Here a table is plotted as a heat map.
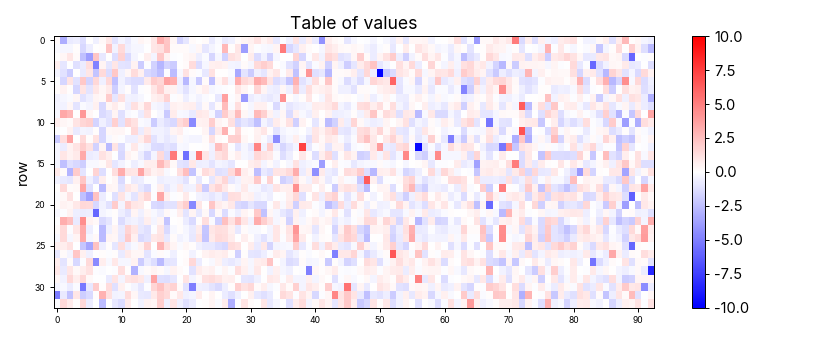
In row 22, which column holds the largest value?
4
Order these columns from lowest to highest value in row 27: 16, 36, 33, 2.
16, 36, 2, 33
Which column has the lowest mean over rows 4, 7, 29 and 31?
50
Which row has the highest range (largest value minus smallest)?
13
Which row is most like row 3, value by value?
27
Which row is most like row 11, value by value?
8
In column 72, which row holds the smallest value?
31
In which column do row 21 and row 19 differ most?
6
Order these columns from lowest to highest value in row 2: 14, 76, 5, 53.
5, 76, 53, 14
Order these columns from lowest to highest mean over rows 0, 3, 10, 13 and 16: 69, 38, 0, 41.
69, 41, 0, 38
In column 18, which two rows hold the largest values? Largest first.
14, 5
